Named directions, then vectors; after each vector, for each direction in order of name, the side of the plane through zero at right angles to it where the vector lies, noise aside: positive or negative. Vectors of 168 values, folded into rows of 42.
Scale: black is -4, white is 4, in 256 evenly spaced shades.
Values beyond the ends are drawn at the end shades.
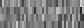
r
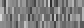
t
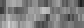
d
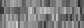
positive, positive, negative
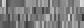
negative, positive, negative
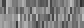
positive, negative, positive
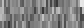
negative, positive, positive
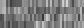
negative, negative, negative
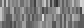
negative, positive, positive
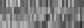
positive, positive, positive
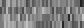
positive, negative, positive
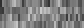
positive, positive, negative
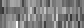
positive, positive, negative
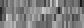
positive, negative, negative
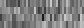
negative, negative, negative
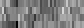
negative, negative, positive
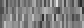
positive, negative, negative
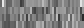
negative, positive, negative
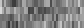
negative, negative, positive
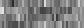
negative, negative, positive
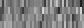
positive, negative, negative
